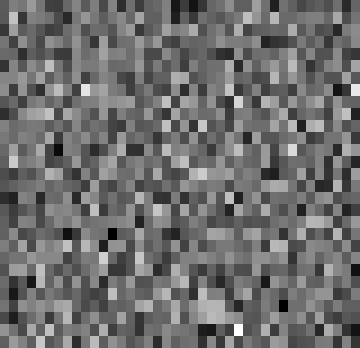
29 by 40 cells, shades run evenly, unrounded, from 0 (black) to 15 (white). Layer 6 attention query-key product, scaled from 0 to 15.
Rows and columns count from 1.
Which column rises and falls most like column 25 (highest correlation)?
24
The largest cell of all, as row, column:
28, 27
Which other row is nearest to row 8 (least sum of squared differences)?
17
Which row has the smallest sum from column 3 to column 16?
20
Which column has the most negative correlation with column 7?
2
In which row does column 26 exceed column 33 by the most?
8
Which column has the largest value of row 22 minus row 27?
16
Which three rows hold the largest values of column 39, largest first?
10, 13, 7
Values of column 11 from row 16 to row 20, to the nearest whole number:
9 8 11 7 7
